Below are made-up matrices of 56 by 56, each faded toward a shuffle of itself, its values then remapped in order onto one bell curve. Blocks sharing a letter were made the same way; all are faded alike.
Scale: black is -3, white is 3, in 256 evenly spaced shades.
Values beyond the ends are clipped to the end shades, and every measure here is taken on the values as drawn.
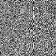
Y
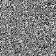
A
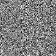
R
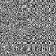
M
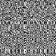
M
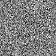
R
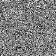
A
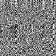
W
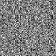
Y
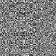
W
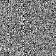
R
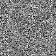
A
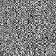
W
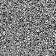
R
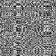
M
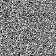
R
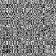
M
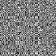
M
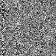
R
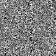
R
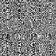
W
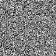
A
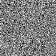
A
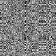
M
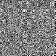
Y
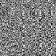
W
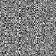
W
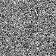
A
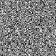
Y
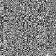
W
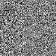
A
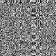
W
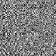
W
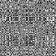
M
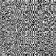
M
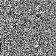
R
